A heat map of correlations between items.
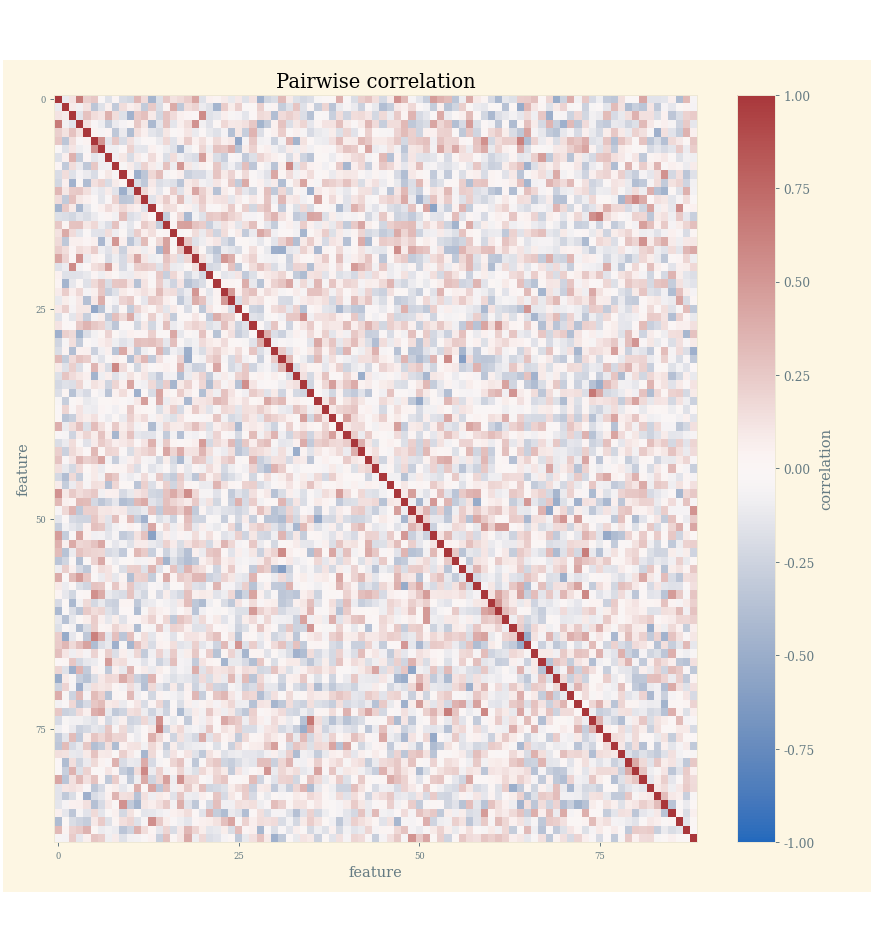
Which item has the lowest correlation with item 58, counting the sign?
48
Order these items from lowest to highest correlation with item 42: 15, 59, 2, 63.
63, 2, 59, 15
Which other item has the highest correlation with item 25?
65
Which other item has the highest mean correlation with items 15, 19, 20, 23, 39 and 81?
57
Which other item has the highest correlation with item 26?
34
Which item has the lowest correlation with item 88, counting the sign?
30
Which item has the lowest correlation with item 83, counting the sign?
4
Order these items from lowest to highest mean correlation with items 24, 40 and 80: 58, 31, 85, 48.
85, 48, 31, 58
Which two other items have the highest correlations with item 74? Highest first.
35, 14
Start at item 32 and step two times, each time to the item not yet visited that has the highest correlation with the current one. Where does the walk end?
17
